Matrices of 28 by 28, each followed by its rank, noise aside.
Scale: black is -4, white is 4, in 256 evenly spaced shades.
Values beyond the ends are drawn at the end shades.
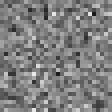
eight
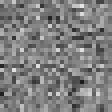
four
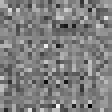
five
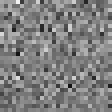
four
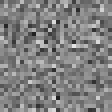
seven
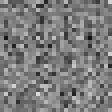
seven
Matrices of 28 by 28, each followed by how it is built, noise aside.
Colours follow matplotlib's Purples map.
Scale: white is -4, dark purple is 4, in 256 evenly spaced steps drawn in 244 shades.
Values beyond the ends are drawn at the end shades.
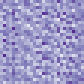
repeating rows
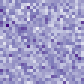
noise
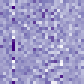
uneven columns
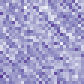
Toeplitz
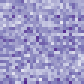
blocks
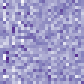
uneven columns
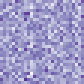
repeating rows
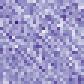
Toeplitz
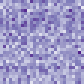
blocks
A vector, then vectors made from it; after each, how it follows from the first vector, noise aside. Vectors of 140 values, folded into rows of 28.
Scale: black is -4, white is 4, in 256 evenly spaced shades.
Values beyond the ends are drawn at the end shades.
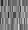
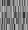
wrapped around.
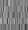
reversed, shrunk.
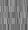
reversed, shrunk.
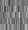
reversed, negated, shrunk.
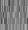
reversed, negated, shrunk.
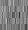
reversed, shrunk.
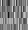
sign-scrambled.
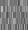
wrapped around, negated, shrunk.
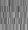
reversed, negated, shrunk.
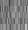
reversed, negated, shrunk.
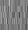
reversed, shrunk.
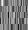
sign-scrambled.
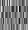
wrapped around.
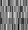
sign-scrambled.
